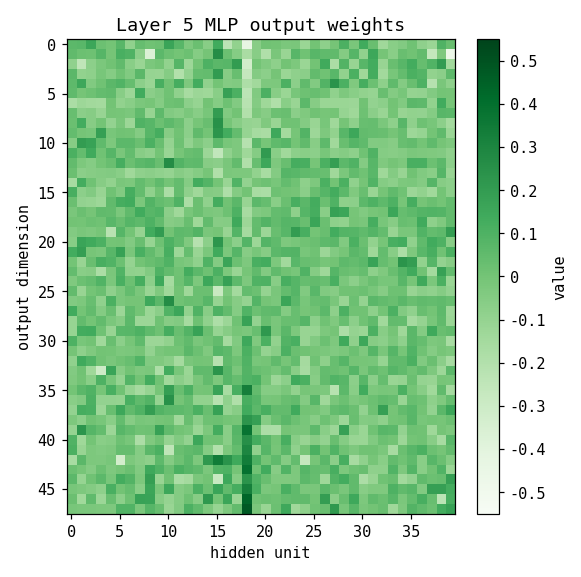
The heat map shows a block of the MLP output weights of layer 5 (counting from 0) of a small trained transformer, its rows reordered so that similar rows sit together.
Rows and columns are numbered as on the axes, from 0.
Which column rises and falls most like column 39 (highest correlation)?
8
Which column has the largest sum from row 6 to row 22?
9
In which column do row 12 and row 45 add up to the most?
10
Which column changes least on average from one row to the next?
25
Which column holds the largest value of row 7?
15
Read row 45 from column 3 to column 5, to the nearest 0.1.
-0.1 0.1 0
